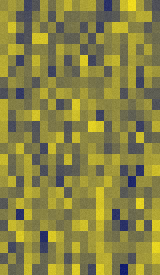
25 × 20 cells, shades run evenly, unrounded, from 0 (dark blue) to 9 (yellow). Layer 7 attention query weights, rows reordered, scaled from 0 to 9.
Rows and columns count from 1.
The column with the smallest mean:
16
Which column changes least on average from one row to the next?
4
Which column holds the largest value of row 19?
18
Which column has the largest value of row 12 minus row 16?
13
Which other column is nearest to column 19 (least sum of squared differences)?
1
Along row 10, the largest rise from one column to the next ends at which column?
10
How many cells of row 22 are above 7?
2
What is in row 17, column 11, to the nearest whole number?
6
